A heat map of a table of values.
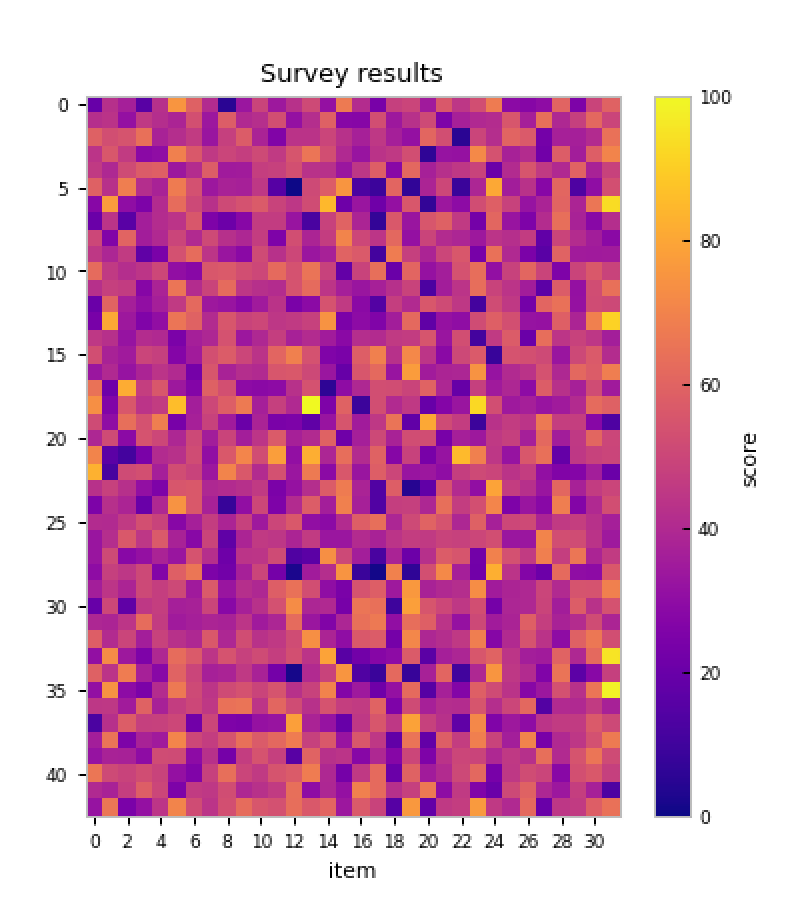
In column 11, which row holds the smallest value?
5
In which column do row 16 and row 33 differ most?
14
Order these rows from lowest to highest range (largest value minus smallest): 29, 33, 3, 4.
4, 29, 3, 33
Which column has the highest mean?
31
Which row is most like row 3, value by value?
11
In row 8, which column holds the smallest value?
27
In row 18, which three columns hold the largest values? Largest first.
13, 23, 5
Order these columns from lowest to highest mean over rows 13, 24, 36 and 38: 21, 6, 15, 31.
15, 21, 6, 31
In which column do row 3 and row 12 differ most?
23
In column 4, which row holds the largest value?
19
